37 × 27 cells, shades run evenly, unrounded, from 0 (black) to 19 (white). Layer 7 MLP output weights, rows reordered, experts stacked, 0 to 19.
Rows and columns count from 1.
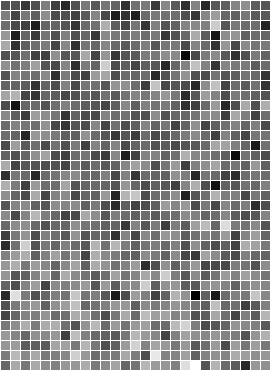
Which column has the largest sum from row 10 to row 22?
4
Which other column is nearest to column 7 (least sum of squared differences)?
13
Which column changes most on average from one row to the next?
22
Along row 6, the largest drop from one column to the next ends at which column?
19
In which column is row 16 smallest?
24
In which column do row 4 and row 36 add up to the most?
16
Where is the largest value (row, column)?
37, 20
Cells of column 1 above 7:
25
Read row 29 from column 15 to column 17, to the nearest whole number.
15 7 11
